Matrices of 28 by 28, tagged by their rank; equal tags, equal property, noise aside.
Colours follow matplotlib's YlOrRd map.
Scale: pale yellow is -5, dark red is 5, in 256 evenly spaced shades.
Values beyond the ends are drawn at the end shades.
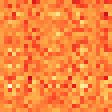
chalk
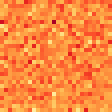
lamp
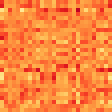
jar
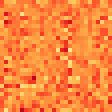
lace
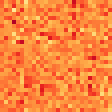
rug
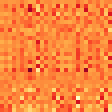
jar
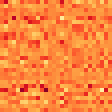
chalk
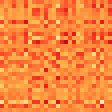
jar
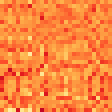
chalk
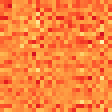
chalk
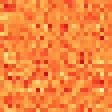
lace
